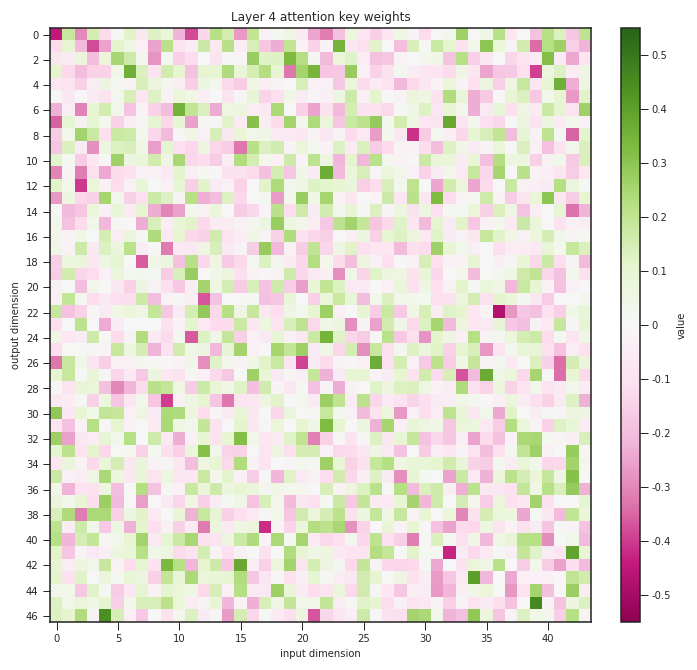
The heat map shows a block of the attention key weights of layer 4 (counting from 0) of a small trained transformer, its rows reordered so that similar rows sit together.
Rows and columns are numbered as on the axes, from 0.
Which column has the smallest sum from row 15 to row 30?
41
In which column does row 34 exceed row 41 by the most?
32
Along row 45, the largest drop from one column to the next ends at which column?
40
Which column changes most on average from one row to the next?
12
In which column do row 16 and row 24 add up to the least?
11
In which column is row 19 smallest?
23
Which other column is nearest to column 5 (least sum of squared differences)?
6
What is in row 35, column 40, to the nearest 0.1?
0.2
